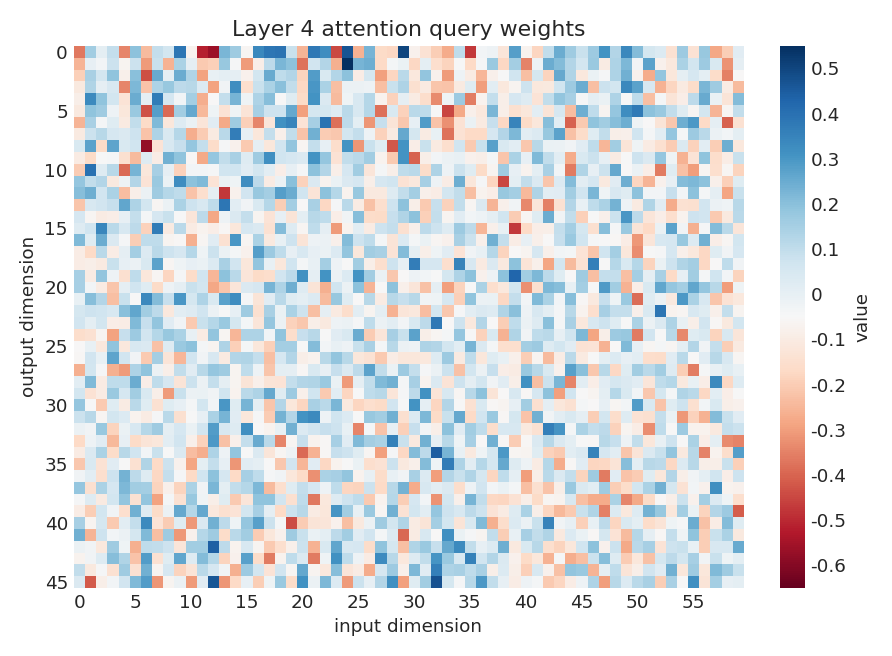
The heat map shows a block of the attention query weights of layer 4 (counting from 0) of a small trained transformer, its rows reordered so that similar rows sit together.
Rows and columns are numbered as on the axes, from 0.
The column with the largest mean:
5
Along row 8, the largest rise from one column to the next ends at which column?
29
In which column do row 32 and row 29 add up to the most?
42
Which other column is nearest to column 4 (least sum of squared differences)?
36
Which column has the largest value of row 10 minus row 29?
1
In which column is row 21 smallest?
50
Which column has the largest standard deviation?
6
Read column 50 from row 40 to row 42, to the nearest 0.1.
0 0.1 0.1
